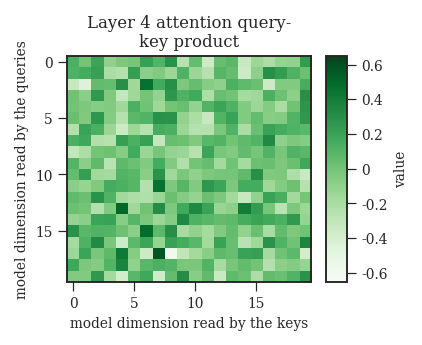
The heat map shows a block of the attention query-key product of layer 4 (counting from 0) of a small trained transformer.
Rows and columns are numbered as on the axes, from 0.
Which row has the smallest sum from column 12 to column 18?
0
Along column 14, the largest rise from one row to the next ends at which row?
13
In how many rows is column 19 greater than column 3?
12
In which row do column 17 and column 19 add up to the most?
16
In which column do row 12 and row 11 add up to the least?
6
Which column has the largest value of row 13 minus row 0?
14
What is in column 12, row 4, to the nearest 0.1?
0.2
